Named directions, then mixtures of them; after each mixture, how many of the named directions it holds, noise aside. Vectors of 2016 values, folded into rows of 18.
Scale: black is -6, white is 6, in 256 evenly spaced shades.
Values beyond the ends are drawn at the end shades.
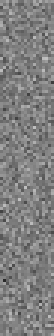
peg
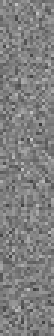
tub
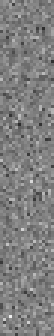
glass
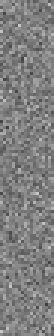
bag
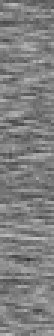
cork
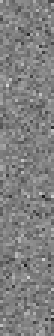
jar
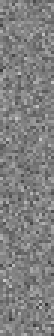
two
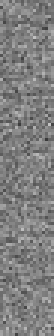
four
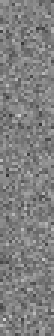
three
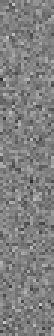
four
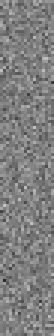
one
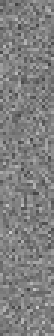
two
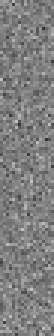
two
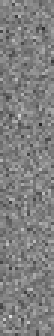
two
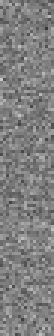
four
